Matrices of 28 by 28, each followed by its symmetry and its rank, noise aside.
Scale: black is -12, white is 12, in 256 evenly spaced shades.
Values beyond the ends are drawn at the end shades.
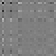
symmetric, rank one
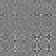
antisymmetric, rank two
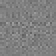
no symmetry, rank three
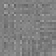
symmetric, rank three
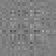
antisymmetric, rank two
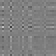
no symmetry, rank one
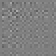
no symmetry, rank two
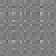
symmetric, rank two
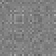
symmetric, rank three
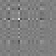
symmetric, rank one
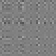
no symmetry, rank two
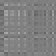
no symmetry, rank one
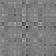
symmetric, rank two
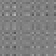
symmetric, rank one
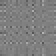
no symmetry, rank two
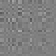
antisymmetric, rank two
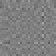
no symmetry, rank three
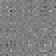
symmetric, rank three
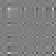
symmetric, rank one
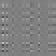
no symmetry, rank one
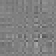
antisymmetric, rank two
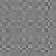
antisymmetric, rank two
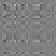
no symmetry, rank two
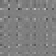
no symmetry, rank two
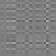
no symmetry, rank one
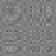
symmetric, rank two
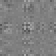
antisymmetric, rank two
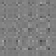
symmetric, rank two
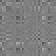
symmetric, rank two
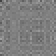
symmetric, rank two
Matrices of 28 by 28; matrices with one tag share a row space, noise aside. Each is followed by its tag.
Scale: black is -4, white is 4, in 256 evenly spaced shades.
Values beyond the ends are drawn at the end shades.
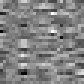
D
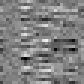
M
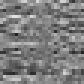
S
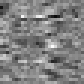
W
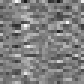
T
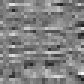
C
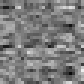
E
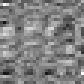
E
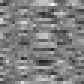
D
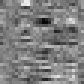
M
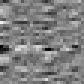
W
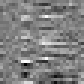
M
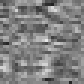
W
